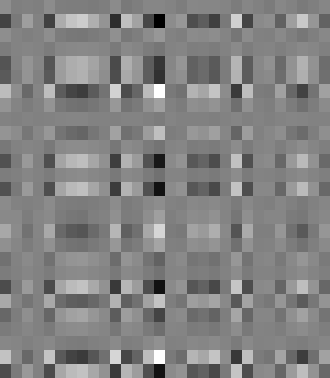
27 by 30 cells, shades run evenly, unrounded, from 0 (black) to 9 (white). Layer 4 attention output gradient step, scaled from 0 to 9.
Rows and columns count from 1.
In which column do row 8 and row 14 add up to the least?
15
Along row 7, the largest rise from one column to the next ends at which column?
23
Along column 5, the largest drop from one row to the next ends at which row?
27
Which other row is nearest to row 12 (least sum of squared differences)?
14
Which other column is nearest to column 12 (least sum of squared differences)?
7
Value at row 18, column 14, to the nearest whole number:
5
